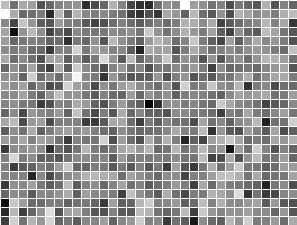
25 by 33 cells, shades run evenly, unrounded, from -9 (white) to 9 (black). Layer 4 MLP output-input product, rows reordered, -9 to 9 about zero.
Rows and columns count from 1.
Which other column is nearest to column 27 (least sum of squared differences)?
24
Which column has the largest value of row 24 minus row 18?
1
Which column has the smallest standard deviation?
20
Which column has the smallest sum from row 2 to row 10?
9
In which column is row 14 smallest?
33
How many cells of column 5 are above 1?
11
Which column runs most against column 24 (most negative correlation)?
28
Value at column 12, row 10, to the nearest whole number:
-1
